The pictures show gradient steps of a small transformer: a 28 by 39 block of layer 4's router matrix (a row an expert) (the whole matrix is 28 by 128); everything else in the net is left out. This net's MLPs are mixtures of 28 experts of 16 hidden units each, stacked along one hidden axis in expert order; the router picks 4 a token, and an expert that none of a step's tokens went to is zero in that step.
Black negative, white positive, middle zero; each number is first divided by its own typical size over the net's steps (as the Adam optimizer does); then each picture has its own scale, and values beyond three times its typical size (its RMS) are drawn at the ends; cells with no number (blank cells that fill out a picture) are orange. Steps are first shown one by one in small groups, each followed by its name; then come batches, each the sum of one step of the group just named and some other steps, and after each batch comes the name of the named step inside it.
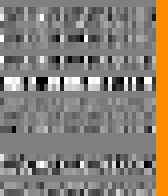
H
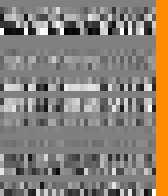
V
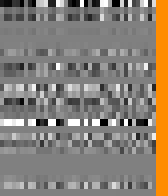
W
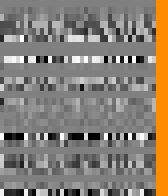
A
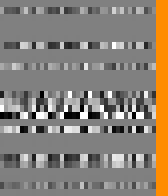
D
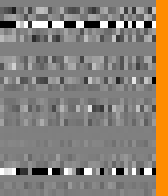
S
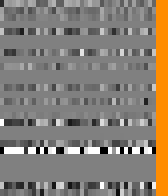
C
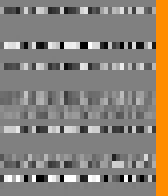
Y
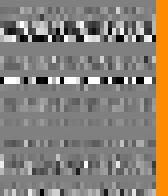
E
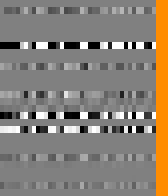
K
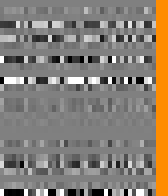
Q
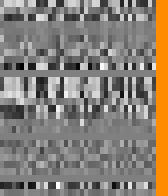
H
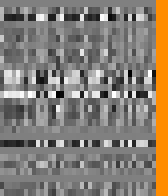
H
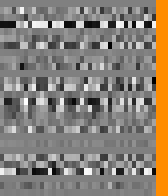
S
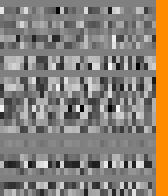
D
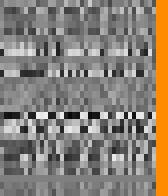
D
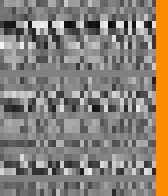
S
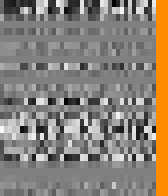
W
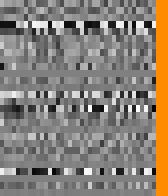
S
